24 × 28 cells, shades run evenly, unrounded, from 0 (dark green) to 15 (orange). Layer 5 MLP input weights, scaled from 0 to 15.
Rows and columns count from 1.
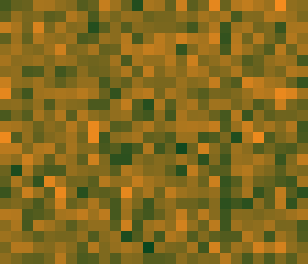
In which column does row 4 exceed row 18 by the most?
24
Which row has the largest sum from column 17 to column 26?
1
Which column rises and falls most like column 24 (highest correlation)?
9
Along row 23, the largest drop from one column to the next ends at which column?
14
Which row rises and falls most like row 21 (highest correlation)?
4
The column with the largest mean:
20
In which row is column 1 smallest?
18
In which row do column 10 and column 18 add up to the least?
3
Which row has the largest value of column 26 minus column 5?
10
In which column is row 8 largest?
23
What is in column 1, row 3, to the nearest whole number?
12
